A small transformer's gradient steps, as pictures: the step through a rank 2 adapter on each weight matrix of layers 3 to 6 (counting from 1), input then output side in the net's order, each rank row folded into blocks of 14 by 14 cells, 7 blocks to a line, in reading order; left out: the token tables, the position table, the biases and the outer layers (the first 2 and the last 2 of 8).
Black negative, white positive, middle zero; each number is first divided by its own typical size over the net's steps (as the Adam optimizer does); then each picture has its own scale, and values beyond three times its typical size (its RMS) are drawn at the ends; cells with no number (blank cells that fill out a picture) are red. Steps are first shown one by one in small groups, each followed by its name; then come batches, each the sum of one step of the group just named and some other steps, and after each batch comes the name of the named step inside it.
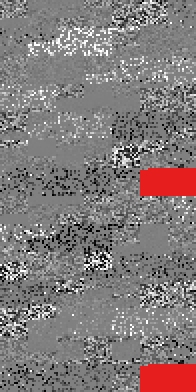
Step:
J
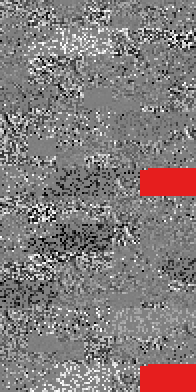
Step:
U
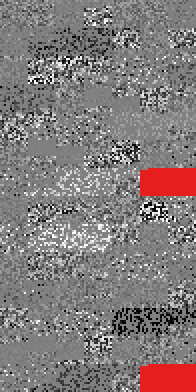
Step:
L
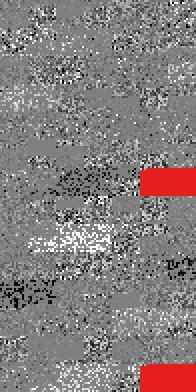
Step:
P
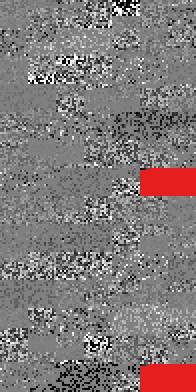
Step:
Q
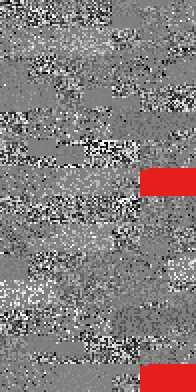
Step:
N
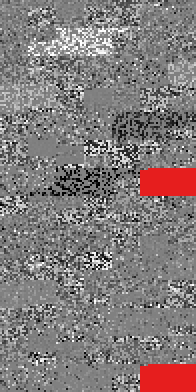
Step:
U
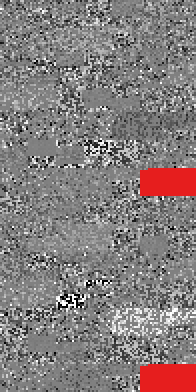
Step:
N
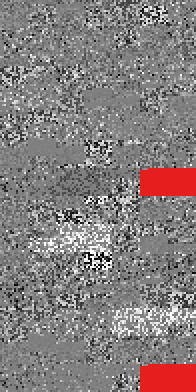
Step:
P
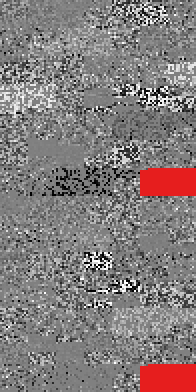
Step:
J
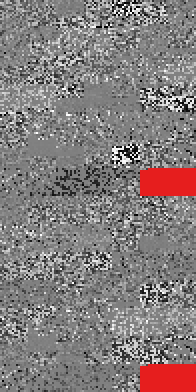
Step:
J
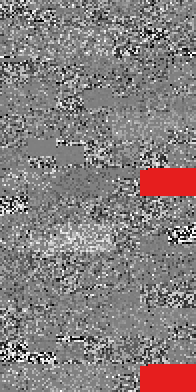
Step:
P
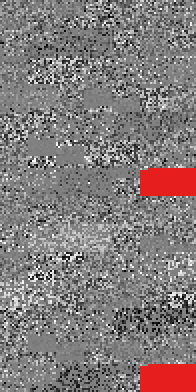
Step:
L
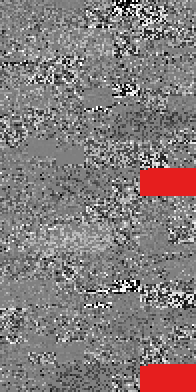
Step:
Q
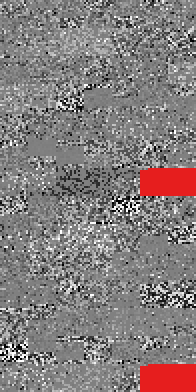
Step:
U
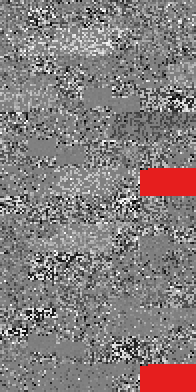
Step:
N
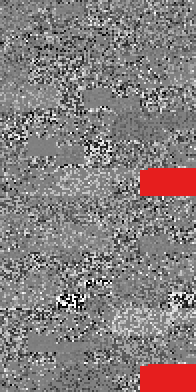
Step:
L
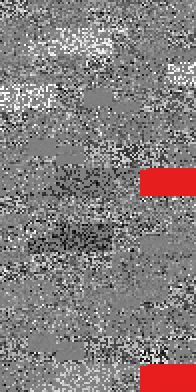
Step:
U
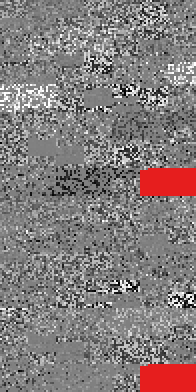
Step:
J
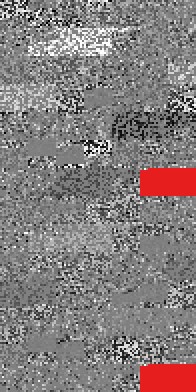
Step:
U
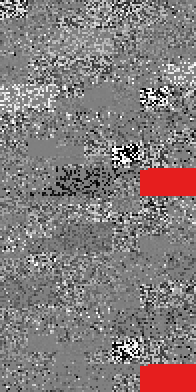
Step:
U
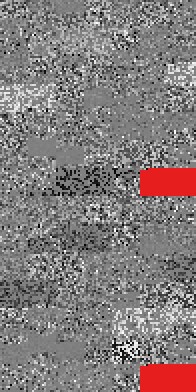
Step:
U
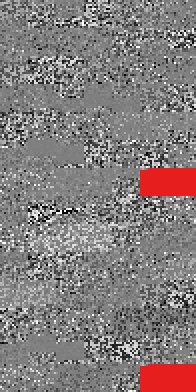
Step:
L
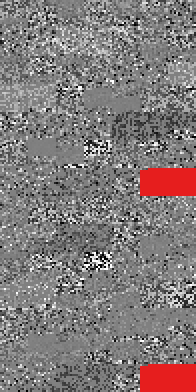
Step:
U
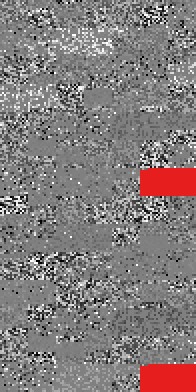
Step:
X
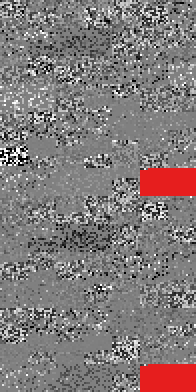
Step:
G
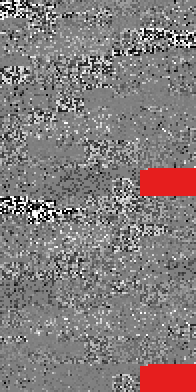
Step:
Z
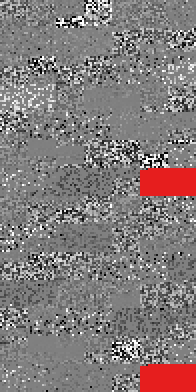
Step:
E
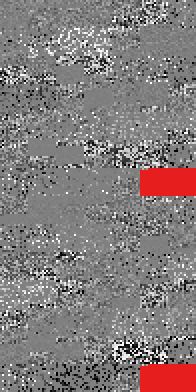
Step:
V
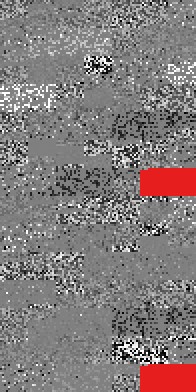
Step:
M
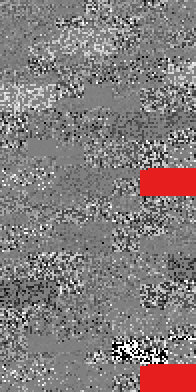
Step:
E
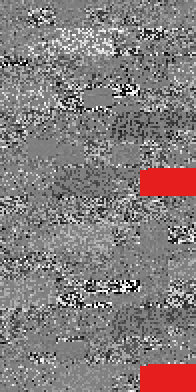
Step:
X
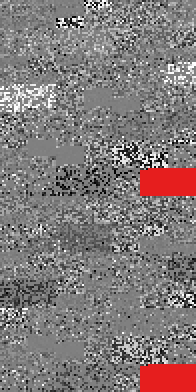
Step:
E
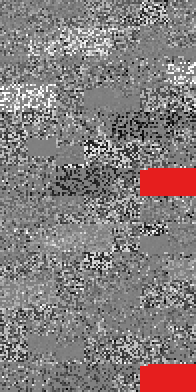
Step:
M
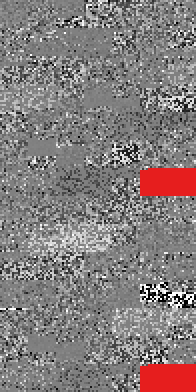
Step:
E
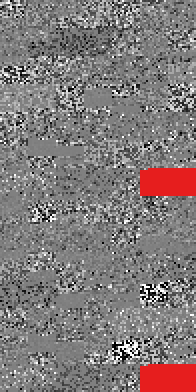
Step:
G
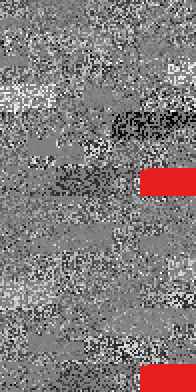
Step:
M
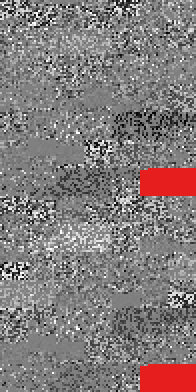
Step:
Z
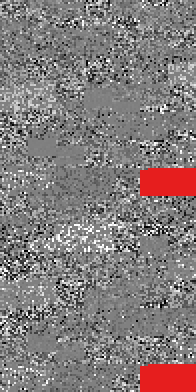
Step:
E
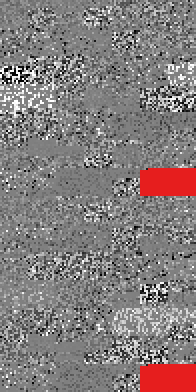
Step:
G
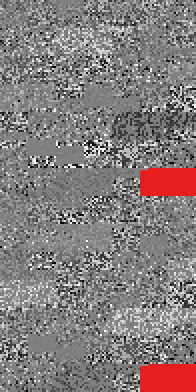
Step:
V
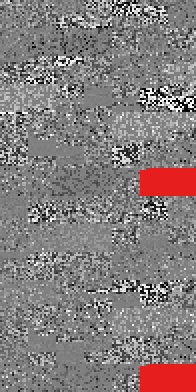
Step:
E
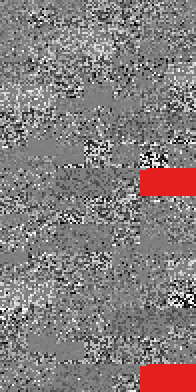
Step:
X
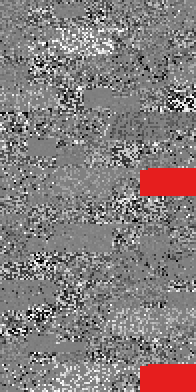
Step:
X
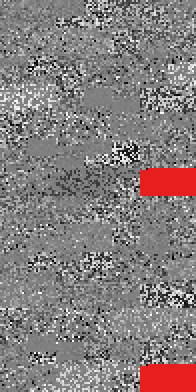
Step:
E
